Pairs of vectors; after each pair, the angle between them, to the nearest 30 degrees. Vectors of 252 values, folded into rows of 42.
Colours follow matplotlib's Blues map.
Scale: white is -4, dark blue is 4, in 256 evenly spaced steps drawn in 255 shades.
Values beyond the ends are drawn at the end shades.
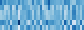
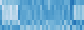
120 degrees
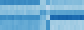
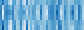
90 degrees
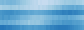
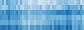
30 degrees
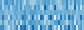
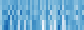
90 degrees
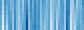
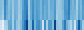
60 degrees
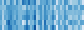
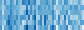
30 degrees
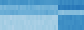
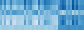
30 degrees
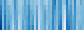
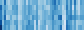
30 degrees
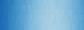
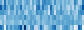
90 degrees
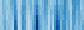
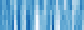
150 degrees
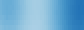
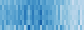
150 degrees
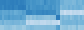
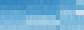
30 degrees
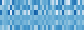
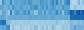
120 degrees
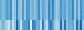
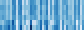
150 degrees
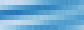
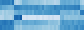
90 degrees
